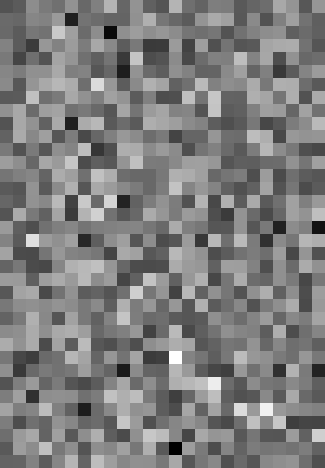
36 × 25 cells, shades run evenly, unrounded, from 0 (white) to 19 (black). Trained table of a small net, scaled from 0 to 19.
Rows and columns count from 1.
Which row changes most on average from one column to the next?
16
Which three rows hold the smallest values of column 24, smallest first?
19, 21, 9
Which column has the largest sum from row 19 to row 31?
13
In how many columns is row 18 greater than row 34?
15
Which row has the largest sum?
29
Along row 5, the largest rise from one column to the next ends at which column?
12
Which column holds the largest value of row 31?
3
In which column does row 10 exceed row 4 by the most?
6
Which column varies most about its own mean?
14
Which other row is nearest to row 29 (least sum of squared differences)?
18
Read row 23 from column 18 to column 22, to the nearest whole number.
10 13 8 6 12
